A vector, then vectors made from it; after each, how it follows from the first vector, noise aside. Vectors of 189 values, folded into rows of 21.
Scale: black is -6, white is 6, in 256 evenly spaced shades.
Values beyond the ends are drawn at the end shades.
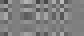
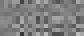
reversed, negated.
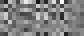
scaled up.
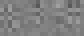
wrapped around, shrunk.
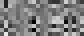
wrapped around, scaled up.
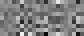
reversed, scaled up.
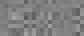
wrapped around, shrunk.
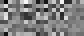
scaled up.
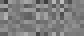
copied.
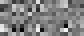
wrapped around, scaled up.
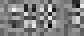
wrapped around, scaled up.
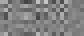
negated.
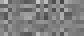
negated.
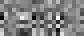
wrapped around, scaled up.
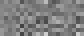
reversed, negated.
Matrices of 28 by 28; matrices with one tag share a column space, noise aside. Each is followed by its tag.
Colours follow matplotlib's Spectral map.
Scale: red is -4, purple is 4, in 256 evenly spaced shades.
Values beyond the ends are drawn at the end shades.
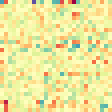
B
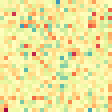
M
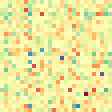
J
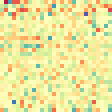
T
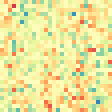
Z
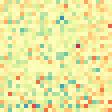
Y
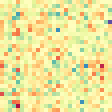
J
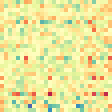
Y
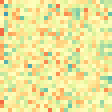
J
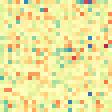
B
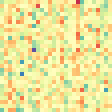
Z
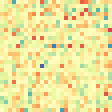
T
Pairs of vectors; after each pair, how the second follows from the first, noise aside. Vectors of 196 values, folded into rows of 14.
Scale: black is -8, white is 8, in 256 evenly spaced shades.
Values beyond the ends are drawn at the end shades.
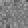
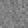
reversed, negated, shrunk.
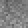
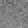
reversed, negated, shrunk.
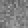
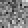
reversed, negated, scaled up.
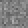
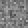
wrapped around, negated.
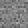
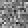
negated, scaled up.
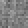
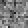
negated, scaled up.
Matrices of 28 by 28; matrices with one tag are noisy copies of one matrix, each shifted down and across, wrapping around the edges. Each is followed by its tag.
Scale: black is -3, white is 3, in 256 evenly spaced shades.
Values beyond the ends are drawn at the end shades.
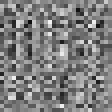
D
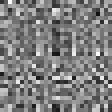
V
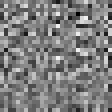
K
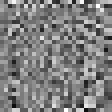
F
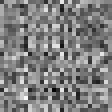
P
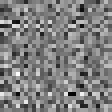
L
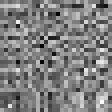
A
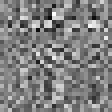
F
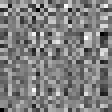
V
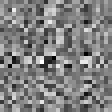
F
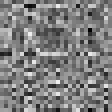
A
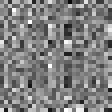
V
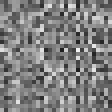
P
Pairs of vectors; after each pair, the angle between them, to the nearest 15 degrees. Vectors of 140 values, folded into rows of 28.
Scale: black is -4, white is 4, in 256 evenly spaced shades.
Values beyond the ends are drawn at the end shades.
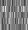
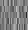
90 degrees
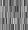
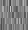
75 degrees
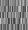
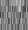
30 degrees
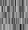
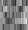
60 degrees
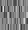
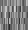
105 degrees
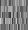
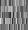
15 degrees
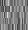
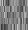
150 degrees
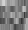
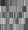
150 degrees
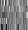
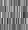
90 degrees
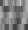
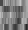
15 degrees
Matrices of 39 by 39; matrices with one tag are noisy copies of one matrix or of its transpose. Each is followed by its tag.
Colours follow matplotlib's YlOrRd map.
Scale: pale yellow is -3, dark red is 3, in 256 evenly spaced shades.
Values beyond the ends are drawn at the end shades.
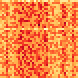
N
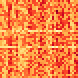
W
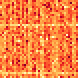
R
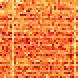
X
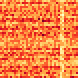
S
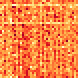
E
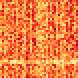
S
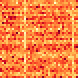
R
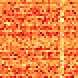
S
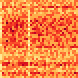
N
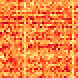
R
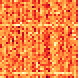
R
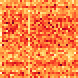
N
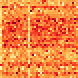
N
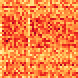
N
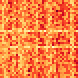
W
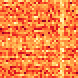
S
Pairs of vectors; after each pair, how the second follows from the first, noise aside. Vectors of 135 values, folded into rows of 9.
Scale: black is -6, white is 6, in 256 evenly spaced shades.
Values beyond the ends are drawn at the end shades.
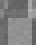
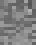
sign-scrambled.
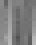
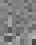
sign-scrambled.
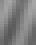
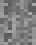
sign-scrambled.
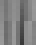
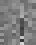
sign-scrambled.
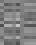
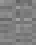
reversed, shrunk.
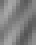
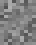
sign-scrambled.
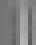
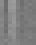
reversed, shrunk.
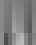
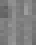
wrapped around, negated, shrunk.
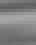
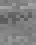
negated, partly zeroed.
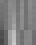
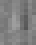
wrapped around, negated, shrunk.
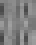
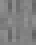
reversed, shrunk.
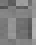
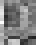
reversed, scaled up.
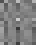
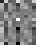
scaled up.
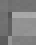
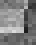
reversed, scaled up.
